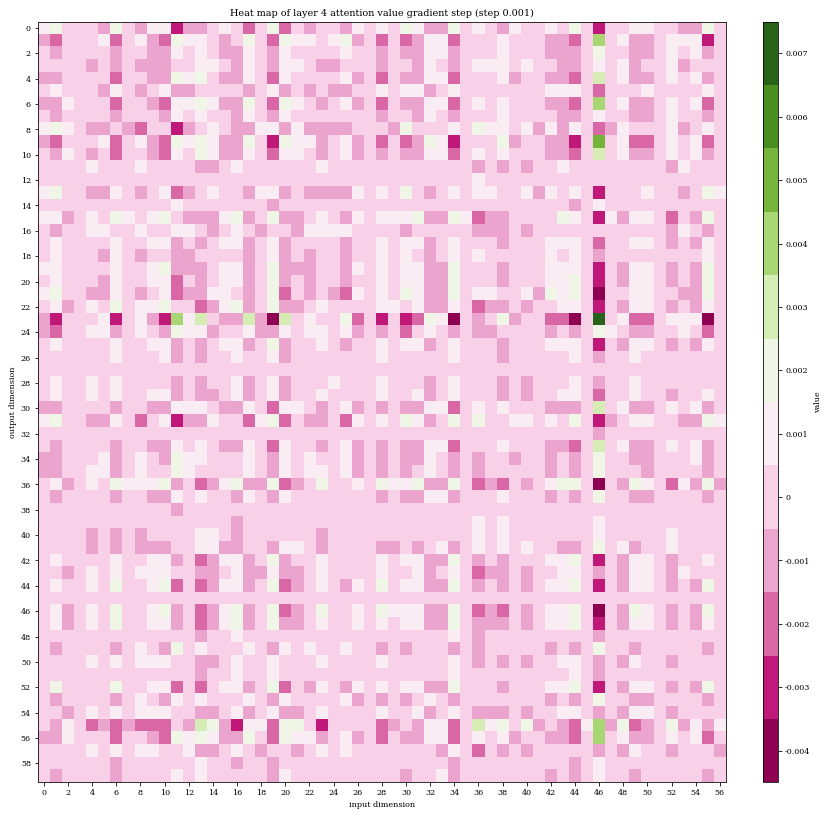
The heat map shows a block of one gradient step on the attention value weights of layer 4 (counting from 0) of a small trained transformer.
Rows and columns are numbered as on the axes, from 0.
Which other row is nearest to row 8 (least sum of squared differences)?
13
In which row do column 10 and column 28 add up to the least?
23
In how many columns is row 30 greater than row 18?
17
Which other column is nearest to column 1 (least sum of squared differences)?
30
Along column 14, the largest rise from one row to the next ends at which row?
55
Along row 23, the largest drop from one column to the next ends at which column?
47
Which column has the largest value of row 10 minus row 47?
46
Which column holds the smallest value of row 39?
16
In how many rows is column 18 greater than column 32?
21
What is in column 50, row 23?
-0.002
